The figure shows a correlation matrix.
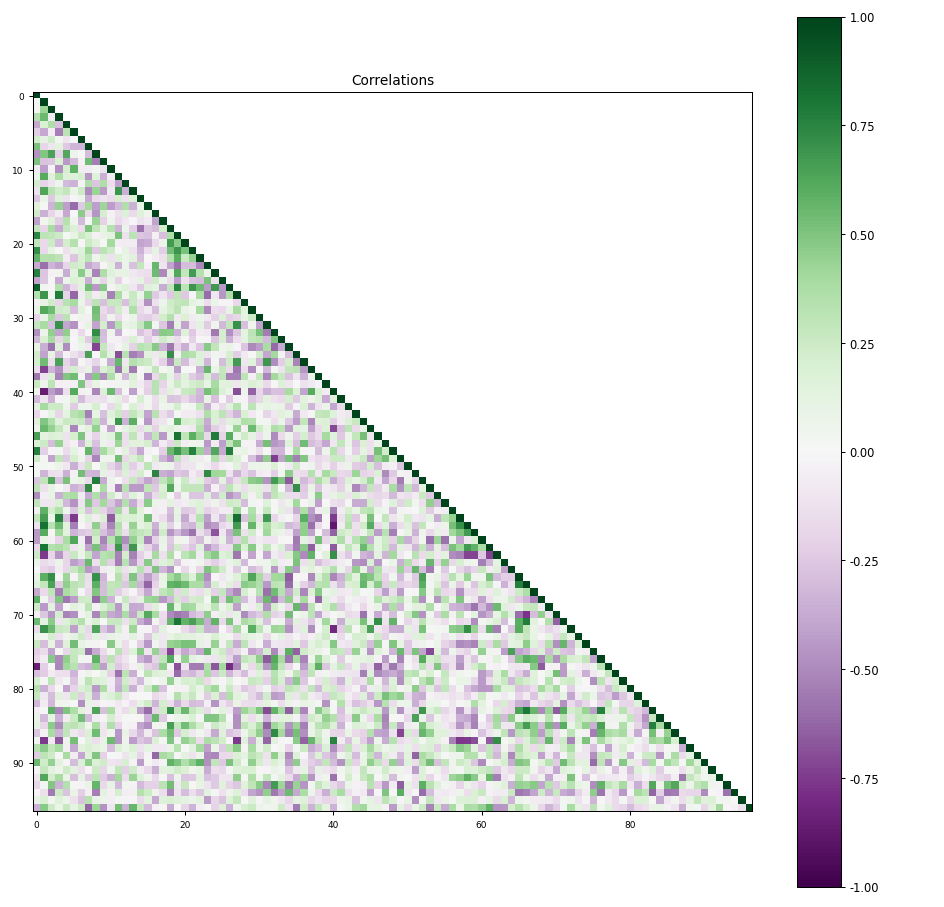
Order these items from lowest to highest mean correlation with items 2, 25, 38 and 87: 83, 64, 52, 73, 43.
64, 73, 43, 52, 83
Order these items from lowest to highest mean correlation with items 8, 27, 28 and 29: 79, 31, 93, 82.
82, 31, 79, 93
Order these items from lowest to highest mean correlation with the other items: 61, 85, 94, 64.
94, 64, 61, 85
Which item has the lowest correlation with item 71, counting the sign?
70
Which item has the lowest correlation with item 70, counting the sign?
66
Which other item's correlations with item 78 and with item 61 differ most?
11
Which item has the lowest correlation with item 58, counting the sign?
40
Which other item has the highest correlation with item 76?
83
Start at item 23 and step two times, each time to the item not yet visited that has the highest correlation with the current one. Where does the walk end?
16
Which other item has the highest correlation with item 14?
75
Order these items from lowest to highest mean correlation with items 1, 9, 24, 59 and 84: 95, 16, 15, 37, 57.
37, 95, 15, 16, 57
